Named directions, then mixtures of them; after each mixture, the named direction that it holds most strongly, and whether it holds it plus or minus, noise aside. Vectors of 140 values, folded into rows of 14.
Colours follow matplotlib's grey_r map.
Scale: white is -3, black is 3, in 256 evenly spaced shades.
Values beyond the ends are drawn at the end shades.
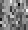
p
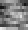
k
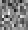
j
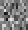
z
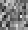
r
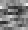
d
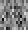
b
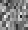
r, minus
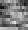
k, plus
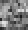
k, minus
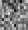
j, plus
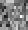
r, plus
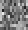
p, minus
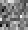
r, plus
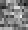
k, plus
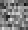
z, plus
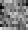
k, plus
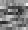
d, plus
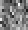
p, minus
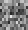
d, plus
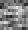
d, minus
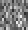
b, minus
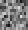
r, plus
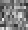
b, minus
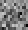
r, plus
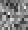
r, minus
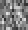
b, minus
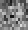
p, minus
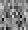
b, plus
